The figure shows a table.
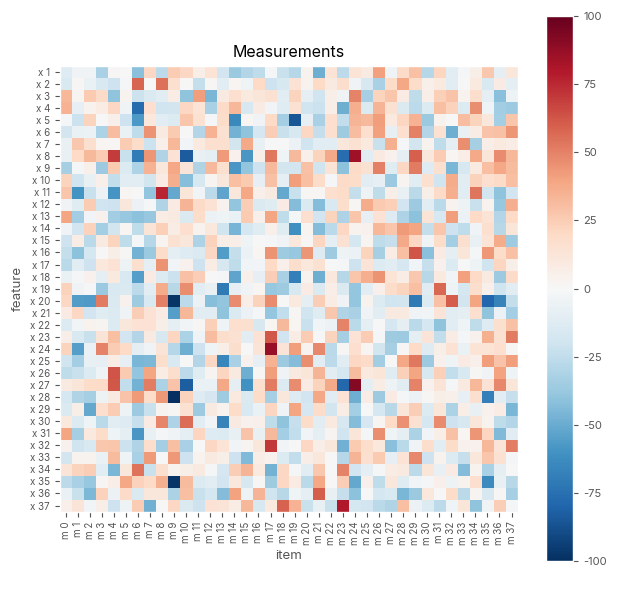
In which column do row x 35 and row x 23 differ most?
m 9
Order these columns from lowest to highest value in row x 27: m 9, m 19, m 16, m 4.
m 16, m 9, m 19, m 4
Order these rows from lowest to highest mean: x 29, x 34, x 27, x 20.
x 20, x 29, x 34, x 27
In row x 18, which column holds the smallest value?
m 19
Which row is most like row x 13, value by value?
x 31
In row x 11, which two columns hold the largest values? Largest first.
m 8, m 34
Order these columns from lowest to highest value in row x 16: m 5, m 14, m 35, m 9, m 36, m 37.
m 14, m 9, m 5, m 36, m 37, m 35
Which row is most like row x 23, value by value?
x 32
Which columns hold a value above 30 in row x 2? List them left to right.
m 6, m 8, m 28
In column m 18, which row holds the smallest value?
x 11
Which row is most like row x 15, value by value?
x 29
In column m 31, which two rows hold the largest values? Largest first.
x 19, x 30
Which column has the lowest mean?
m 6
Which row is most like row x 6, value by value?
x 9
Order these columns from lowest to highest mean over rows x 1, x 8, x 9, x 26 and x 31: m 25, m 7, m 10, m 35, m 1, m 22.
m 10, m 1, m 25, m 22, m 35, m 7
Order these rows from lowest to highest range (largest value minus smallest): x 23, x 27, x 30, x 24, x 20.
x 23, x 30, x 24, x 20, x 27
